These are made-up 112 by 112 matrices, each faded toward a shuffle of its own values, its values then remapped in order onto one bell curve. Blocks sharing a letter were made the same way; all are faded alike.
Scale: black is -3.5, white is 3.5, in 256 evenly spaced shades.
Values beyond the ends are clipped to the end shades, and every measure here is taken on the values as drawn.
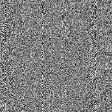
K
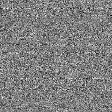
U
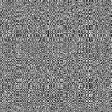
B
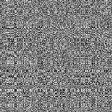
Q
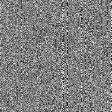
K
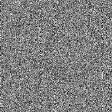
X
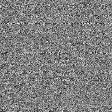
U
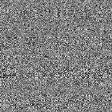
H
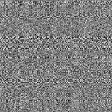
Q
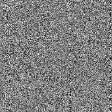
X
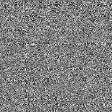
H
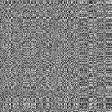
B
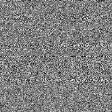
H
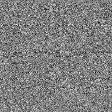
U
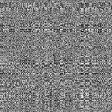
Q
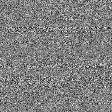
U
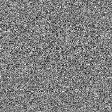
U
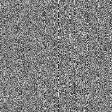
K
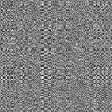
B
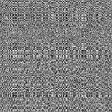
B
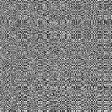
B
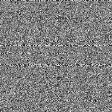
H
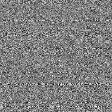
H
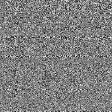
H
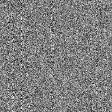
X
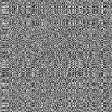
B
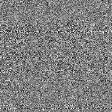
H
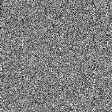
X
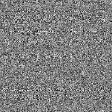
H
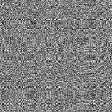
Q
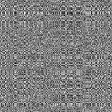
B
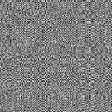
B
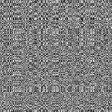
B
